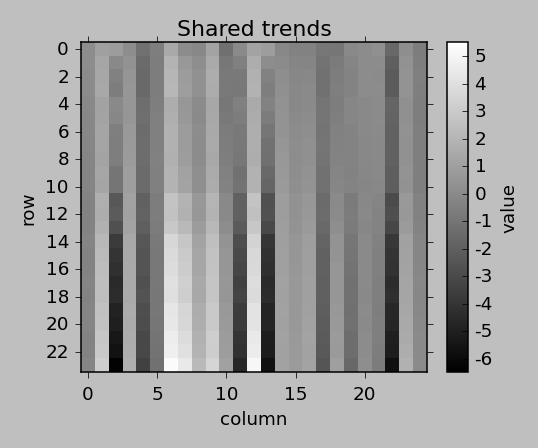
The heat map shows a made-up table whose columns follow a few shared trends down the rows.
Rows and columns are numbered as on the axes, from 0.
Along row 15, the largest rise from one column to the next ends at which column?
12
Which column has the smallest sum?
22
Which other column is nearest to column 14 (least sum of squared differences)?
16
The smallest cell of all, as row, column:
23, 2
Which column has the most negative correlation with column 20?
5
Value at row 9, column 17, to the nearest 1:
-1
